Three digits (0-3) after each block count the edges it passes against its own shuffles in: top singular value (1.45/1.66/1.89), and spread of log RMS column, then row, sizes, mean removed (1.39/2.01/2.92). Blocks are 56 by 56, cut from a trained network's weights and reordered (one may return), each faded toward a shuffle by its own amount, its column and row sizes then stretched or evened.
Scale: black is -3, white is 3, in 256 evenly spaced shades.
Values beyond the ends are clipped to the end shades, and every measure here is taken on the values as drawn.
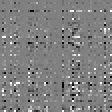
1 3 3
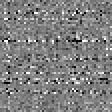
1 1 3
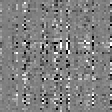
3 3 2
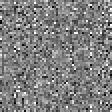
1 2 1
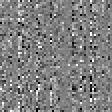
2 3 1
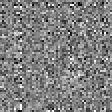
3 2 1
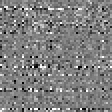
3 1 3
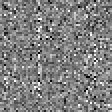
0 2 0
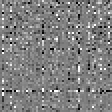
1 3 2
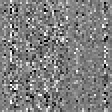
1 3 0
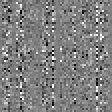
2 3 1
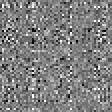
3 2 2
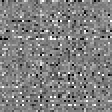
0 2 3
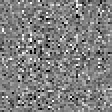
0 2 1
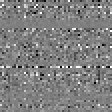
1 1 3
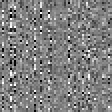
3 3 0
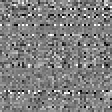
3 1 3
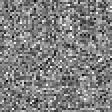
2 0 0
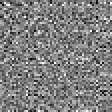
3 1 2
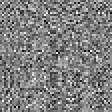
3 0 1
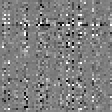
1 3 2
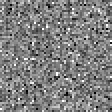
0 0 0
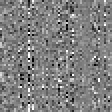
1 3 1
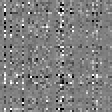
2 3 2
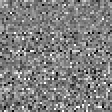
0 0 2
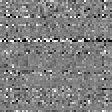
2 1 3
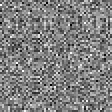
3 0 0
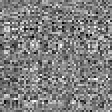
3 0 2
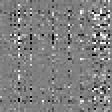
2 3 2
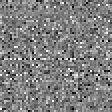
0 0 2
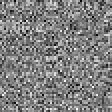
3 0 1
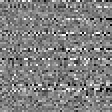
3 0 3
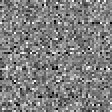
2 0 2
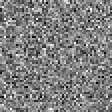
2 0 1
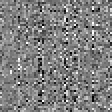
3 3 0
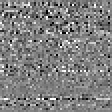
1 1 3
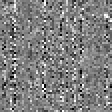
1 3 0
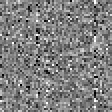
1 2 0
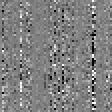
2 3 0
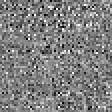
1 1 2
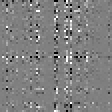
3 3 2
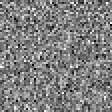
1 0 0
